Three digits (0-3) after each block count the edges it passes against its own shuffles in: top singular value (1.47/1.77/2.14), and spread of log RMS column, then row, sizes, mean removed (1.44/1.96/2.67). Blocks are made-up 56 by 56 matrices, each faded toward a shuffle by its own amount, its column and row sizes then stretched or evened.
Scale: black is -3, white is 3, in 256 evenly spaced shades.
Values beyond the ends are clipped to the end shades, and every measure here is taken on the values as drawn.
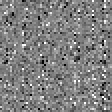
0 2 0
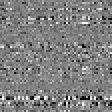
3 0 3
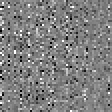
0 3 0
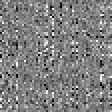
2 3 1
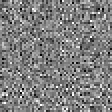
3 1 1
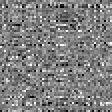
3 0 3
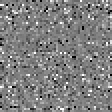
0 1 2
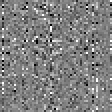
2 3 1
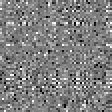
3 0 2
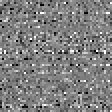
1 0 3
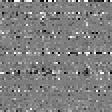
2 1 3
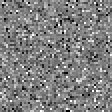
0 0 0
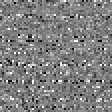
1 0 3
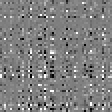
3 3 3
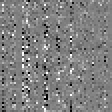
0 3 0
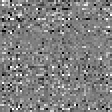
1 2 3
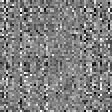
3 3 1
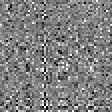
3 2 1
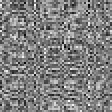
3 2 1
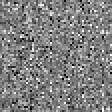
0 2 0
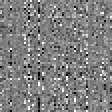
1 3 1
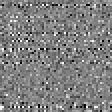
2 0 3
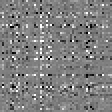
2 3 3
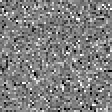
0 0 0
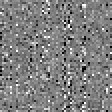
1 3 0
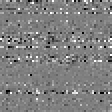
1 1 3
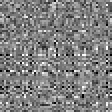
3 2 3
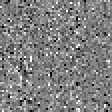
1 2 0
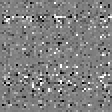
1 2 3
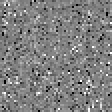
0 1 0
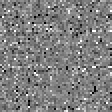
0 1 1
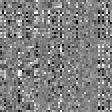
3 3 2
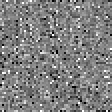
1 1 1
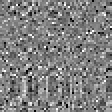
3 0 1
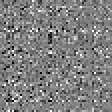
2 2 2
